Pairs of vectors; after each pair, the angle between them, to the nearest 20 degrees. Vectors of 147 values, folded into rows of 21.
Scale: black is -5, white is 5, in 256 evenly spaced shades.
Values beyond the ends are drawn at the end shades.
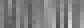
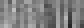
160 degrees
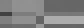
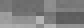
120 degrees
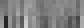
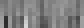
20 degrees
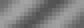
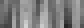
100 degrees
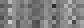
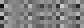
80 degrees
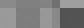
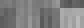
160 degrees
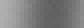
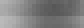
20 degrees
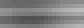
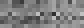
60 degrees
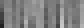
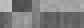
80 degrees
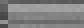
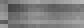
140 degrees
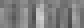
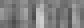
20 degrees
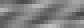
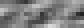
20 degrees
